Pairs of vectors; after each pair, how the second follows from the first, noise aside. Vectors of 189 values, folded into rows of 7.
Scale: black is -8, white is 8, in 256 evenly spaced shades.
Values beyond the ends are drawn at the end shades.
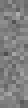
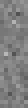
negated, partly zeroed.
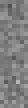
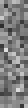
wrapped around, scaled up.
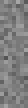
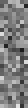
wrapped around, scaled up.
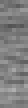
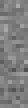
negated, partly zeroed.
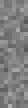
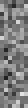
wrapped around, scaled up.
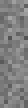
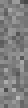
wrapped around.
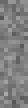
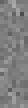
reversed, negated, partly zeroed.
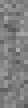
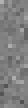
reversed, negated, partly zeroed.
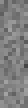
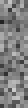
wrapped around, scaled up.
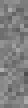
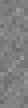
negated, shrunk.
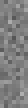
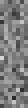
wrapped around, scaled up.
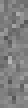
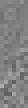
reversed, negated, partly zeroed.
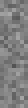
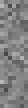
wrapped around, negated.
